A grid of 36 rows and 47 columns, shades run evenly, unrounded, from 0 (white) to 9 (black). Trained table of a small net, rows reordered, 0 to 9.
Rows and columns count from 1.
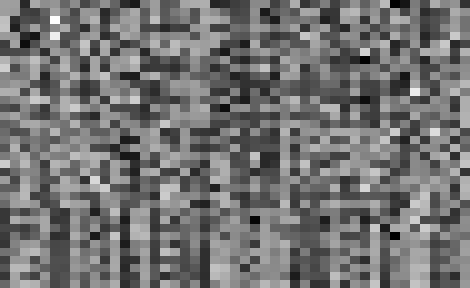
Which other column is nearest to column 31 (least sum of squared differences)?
9
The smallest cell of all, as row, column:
3, 6
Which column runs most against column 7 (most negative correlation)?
15
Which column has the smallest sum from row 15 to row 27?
29
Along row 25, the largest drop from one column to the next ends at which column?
17
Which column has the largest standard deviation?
14
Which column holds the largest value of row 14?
23
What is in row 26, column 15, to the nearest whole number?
4
